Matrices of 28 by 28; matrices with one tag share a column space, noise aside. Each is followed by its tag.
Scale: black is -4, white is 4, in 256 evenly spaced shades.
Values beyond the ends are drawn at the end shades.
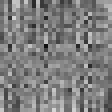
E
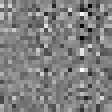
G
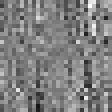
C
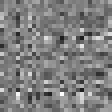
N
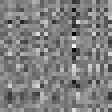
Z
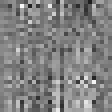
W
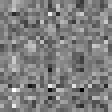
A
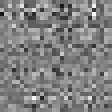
G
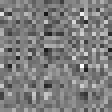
Z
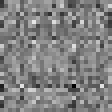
A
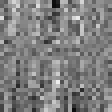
C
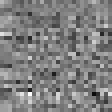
N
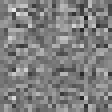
G
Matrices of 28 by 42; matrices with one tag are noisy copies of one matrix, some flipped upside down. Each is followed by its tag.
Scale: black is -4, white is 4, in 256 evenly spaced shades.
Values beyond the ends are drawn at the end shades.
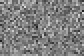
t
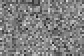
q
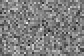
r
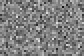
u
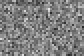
q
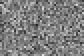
t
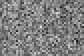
r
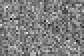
r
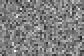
u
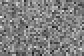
q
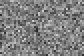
t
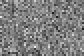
q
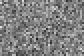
q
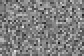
u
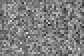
r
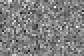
t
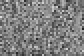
q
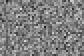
u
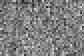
q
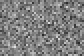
r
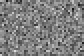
u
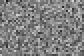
u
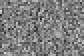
t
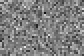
t
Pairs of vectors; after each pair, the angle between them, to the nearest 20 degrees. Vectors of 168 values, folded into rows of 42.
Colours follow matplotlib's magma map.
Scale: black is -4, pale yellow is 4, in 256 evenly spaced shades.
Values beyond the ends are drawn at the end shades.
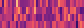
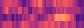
80 degrees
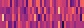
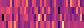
160 degrees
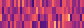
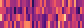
60 degrees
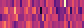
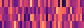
120 degrees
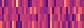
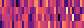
120 degrees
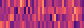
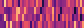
100 degrees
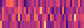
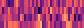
120 degrees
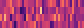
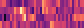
140 degrees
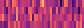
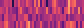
120 degrees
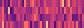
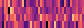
160 degrees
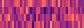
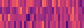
40 degrees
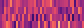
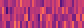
100 degrees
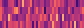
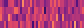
20 degrees
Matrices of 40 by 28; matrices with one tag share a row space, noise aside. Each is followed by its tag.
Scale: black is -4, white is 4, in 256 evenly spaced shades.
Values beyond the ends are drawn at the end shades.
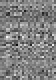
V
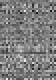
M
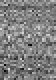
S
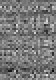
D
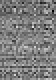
D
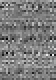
M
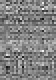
V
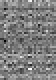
S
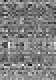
S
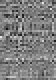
V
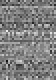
M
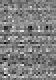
S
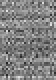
M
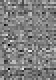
S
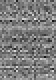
D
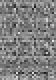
D
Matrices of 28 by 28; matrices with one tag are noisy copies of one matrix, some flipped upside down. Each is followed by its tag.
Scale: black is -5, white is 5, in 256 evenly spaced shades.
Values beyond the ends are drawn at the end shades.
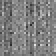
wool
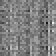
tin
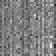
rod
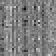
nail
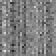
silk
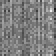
rod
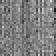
rod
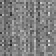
wool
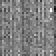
rod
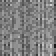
rod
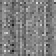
silk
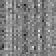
nail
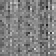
tin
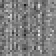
nail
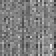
rod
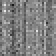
silk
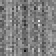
nail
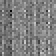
wool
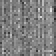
rod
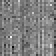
rod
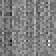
wool
